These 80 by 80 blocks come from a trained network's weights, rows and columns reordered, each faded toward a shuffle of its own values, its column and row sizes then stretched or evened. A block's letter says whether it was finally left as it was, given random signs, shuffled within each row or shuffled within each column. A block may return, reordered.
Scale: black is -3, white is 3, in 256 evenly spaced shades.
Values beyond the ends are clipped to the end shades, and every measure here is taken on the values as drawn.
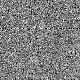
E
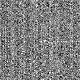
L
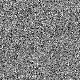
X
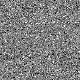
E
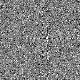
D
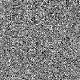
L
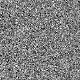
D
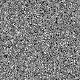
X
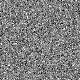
E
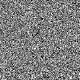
D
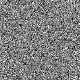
X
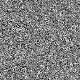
D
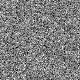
X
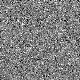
E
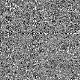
D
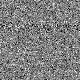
E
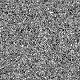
E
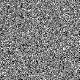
D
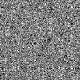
L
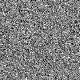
E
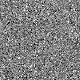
D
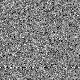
E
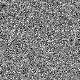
D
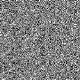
L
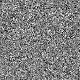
D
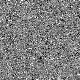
E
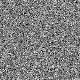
E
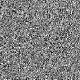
L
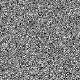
L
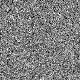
X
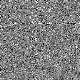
D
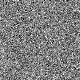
E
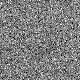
X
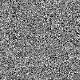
D
